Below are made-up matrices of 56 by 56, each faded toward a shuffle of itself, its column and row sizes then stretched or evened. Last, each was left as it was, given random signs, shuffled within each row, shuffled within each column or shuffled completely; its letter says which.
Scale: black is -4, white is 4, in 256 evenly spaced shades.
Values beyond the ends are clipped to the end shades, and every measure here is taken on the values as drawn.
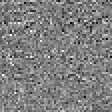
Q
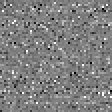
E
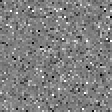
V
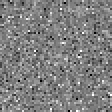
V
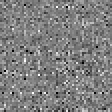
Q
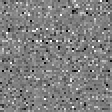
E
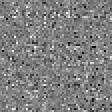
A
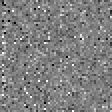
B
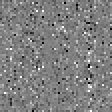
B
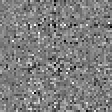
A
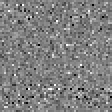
E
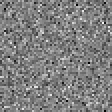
V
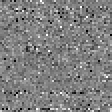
E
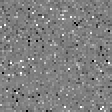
V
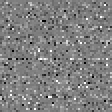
E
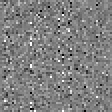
B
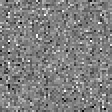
B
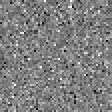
V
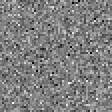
V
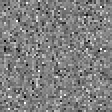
B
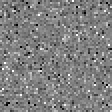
V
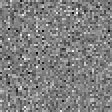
B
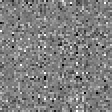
A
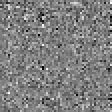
A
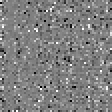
A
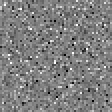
V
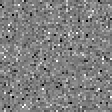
V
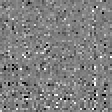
Q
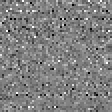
E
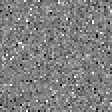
V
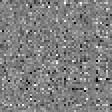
A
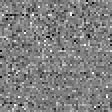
E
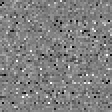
E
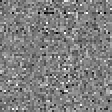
A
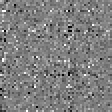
A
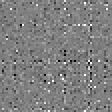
Q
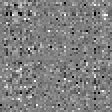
Q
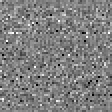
E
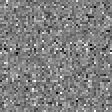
A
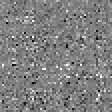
A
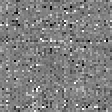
Q
